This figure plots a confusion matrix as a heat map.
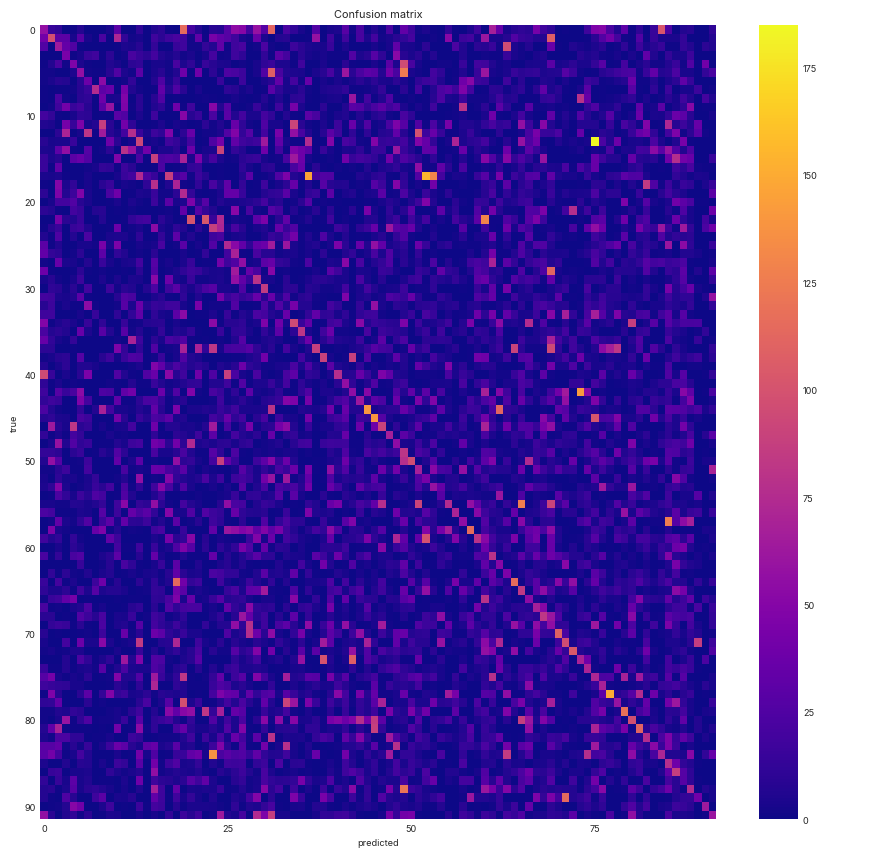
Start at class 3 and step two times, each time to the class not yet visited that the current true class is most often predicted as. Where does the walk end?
20
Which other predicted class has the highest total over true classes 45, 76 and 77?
75
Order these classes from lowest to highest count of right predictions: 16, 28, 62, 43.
16, 28, 62, 43
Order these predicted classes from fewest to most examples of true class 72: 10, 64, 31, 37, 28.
10, 28, 37, 31, 64
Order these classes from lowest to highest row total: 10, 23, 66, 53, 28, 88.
10, 28, 66, 53, 88, 23
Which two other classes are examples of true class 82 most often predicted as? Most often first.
31, 47
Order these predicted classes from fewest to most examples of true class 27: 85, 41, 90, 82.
90, 85, 82, 41
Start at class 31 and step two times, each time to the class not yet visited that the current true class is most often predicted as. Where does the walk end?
29
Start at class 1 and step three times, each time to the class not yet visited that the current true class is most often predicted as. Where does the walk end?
26
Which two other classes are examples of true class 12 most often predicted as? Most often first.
51, 6
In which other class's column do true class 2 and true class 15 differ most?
86
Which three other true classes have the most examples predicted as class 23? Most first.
84, 37, 46
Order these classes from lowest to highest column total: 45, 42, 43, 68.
42, 43, 68, 45
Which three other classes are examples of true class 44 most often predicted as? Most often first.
62, 31, 8
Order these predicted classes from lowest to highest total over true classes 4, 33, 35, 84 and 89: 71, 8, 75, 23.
8, 75, 23, 71
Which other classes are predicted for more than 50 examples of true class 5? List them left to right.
31, 41, 49, 60
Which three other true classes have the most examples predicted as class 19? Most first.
0, 78, 75
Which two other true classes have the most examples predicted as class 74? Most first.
84, 42
